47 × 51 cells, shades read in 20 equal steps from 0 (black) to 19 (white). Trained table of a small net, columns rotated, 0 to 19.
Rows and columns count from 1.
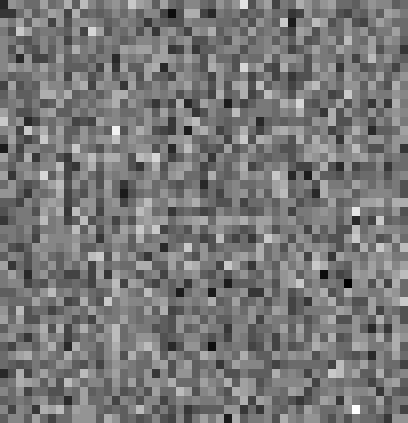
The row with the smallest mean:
2
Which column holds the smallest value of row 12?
29
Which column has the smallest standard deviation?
46
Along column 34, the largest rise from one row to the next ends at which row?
11
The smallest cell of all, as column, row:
44, 32
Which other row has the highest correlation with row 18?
39
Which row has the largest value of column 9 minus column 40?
43
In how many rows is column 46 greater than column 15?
15
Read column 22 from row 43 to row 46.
13 8 8 6
